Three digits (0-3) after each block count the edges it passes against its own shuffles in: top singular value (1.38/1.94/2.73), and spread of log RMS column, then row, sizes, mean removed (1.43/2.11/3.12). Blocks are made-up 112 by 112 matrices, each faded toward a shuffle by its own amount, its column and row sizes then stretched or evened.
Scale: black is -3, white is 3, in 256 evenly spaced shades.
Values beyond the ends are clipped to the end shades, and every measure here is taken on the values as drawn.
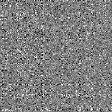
2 2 2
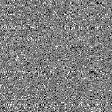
2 1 2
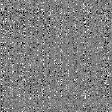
0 3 2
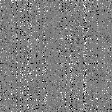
0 3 2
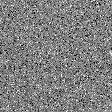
0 0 0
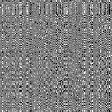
3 3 1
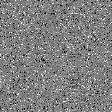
1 1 1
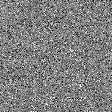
1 0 1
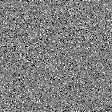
0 0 1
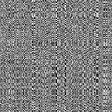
3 3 0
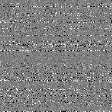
2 1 3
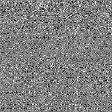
1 0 3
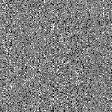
2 2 0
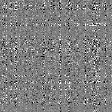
0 3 3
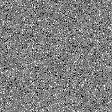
1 1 0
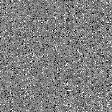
1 2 1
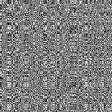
3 2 0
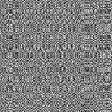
3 2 0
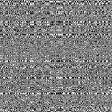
3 0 3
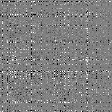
2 3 3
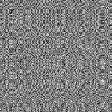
3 2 1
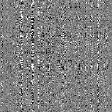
2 3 2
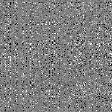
1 3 2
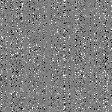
1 3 1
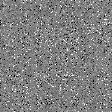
0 2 1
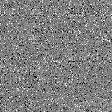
2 0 1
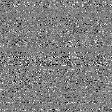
0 1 3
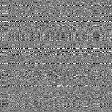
3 0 3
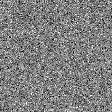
1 0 0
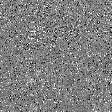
1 1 1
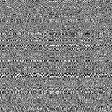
3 0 3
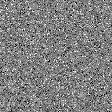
1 0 0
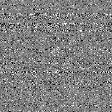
1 1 3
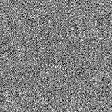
2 0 0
